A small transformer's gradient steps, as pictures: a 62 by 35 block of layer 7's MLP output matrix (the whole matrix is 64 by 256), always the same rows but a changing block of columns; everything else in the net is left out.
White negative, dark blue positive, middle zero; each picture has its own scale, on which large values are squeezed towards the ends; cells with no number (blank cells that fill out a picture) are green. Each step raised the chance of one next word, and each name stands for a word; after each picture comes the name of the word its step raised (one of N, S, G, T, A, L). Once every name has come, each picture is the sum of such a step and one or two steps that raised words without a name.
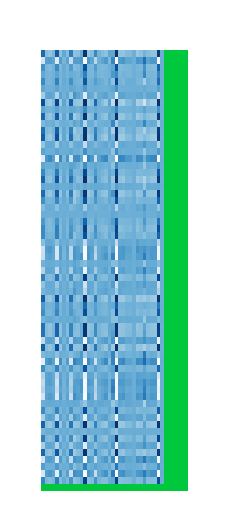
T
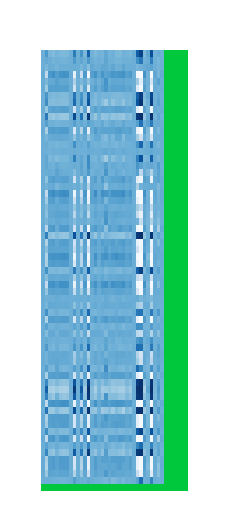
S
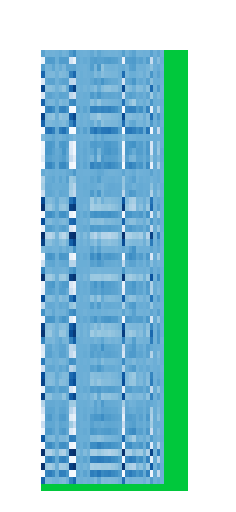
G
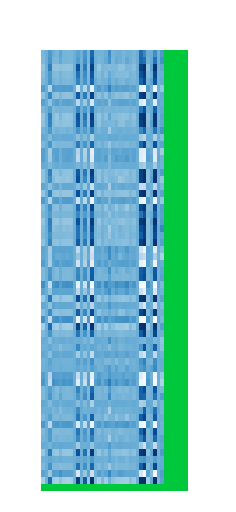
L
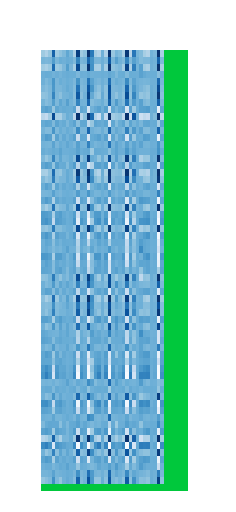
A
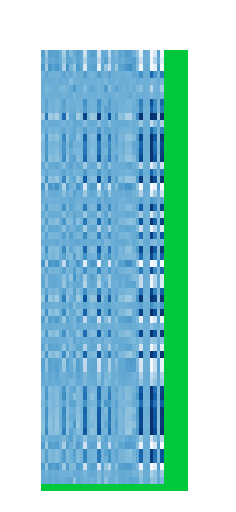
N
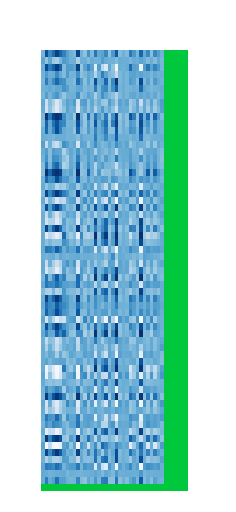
A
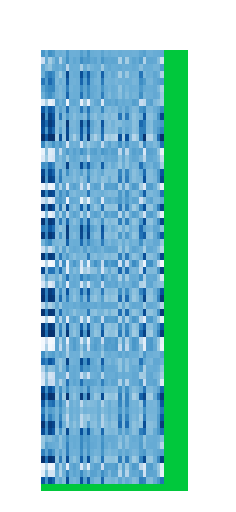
N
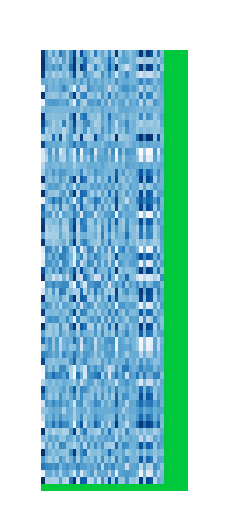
L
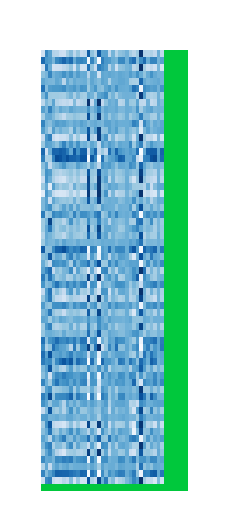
T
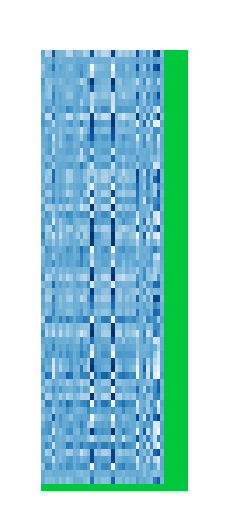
A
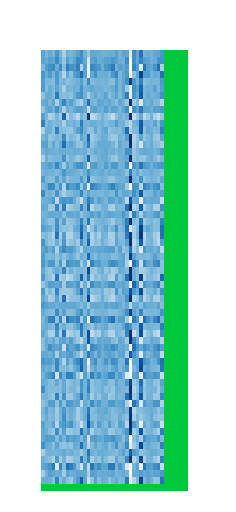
N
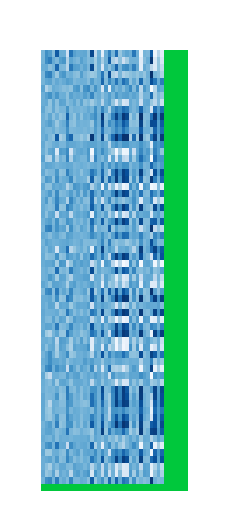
N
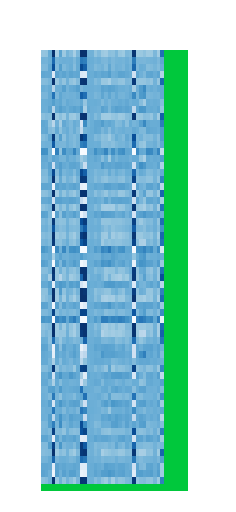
L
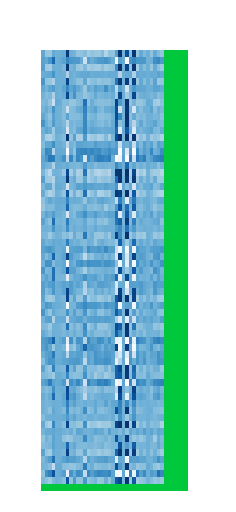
T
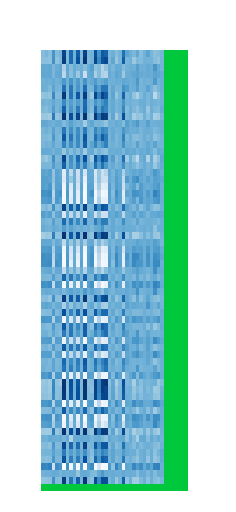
S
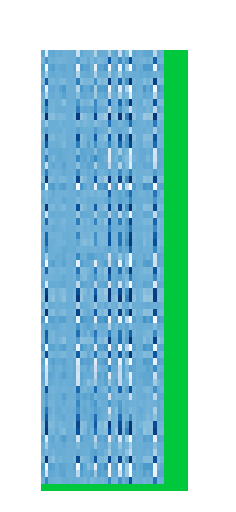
N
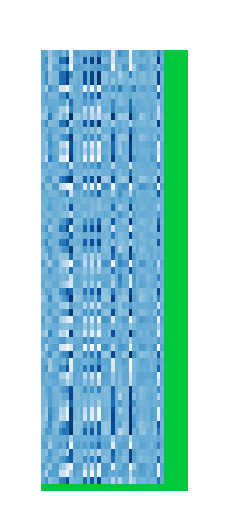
N
